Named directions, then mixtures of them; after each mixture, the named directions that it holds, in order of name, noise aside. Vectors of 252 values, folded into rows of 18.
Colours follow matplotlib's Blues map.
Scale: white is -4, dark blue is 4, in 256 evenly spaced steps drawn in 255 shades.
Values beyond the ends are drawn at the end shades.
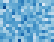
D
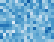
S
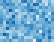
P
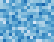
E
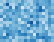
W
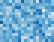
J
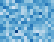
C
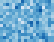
J, W.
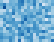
D.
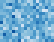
J, P, S.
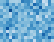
P, S, W.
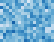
S, W.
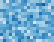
E.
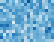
S.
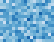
E.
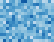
D, E, P.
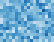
E, J, S.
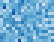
D.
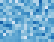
J, S.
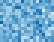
J.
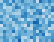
J.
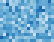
S, W.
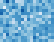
C, D, S.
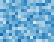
E.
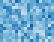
C, J.
